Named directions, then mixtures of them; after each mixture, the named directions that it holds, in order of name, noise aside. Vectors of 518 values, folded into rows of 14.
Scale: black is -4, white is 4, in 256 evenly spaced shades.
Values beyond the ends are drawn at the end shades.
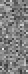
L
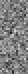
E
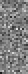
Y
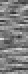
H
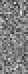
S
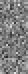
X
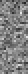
H, S.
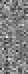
L, S, X.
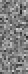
H, S, Y.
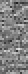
H, L, Y.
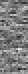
H, Y.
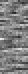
H.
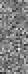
E, L, Y.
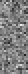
H, L, S.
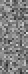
L.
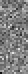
Y.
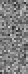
S, Y.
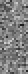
H, L.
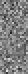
E, S, X.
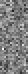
L.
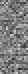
E, H, S.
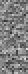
E, H.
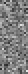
L, S.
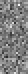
X.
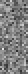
L.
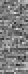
H, X, Y.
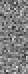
S, X, Y.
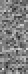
E, H, L.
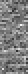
E, H, L.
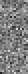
Y.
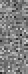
L, Y.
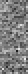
E, H, L.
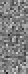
S, X, Y.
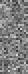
L, S, Y.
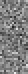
X, Y.
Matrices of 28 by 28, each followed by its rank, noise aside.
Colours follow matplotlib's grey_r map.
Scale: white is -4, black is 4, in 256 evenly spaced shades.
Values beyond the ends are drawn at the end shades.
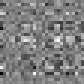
three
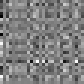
two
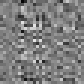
four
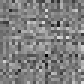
six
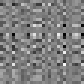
two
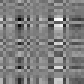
one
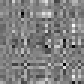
three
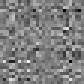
four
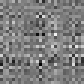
three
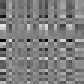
one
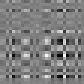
one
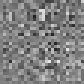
four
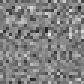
six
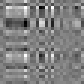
one
